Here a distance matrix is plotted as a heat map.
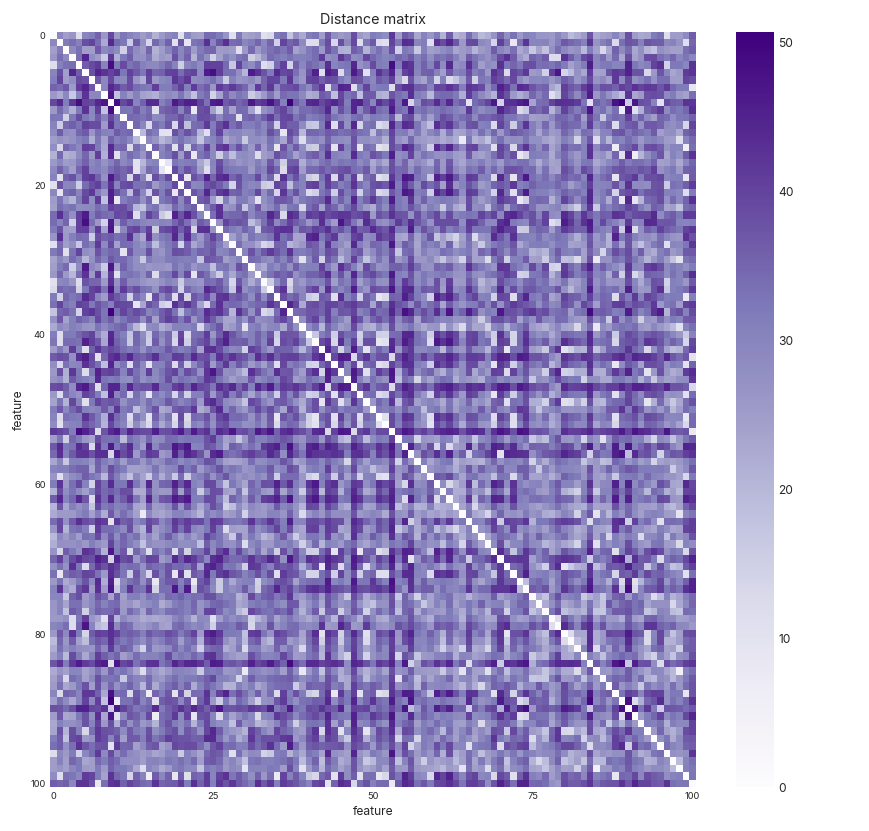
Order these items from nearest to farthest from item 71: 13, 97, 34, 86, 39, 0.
97, 39, 86, 0, 34, 13
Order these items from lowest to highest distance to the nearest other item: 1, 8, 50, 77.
1, 8, 77, 50
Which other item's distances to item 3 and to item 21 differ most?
19
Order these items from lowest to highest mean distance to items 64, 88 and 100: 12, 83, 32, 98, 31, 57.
98, 12, 31, 57, 83, 32
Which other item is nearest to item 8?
78
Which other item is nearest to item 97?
76
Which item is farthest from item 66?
53
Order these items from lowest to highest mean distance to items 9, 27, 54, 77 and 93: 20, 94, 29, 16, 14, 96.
94, 29, 14, 96, 16, 20
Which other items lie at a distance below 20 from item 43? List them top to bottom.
7, 47, 53, 100
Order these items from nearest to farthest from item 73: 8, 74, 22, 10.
22, 10, 74, 8
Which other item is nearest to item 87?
67
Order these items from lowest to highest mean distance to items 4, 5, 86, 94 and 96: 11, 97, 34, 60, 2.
2, 97, 34, 11, 60
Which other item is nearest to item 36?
13
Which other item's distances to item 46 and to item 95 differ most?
9
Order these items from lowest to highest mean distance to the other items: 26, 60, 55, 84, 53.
60, 26, 55, 84, 53
